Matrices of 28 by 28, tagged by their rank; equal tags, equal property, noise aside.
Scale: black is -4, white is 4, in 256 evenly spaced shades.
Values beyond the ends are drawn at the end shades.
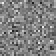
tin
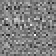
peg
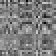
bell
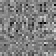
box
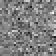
tin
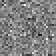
tin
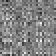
bell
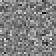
peg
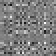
bell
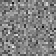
tin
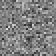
tin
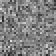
tin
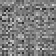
peg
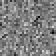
tin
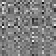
bell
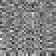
box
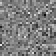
tin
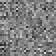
peg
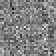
tin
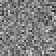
tin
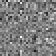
peg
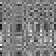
bell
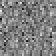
peg
